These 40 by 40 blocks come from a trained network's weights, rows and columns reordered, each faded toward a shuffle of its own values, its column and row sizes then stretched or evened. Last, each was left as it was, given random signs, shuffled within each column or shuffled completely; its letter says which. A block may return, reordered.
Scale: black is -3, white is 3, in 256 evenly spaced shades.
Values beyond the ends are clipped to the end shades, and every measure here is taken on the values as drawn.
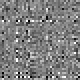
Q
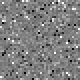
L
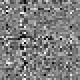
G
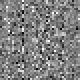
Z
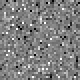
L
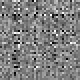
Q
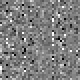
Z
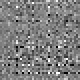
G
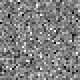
L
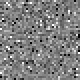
L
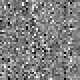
Z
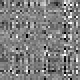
Q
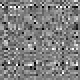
Q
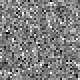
L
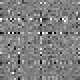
Q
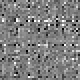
G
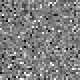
L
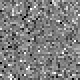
L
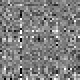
Q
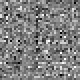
G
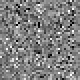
Z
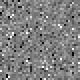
Z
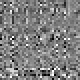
Q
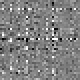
G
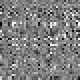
Q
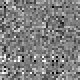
G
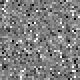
L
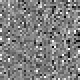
Z
